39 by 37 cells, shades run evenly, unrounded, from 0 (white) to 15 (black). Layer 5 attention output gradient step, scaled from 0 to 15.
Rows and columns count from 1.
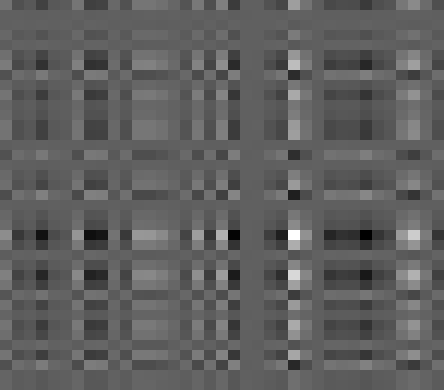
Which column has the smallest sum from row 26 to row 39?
25
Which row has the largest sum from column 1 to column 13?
24
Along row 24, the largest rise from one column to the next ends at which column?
20
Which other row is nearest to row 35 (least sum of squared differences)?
26
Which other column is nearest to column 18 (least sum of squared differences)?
32
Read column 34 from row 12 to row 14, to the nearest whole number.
9 8 8
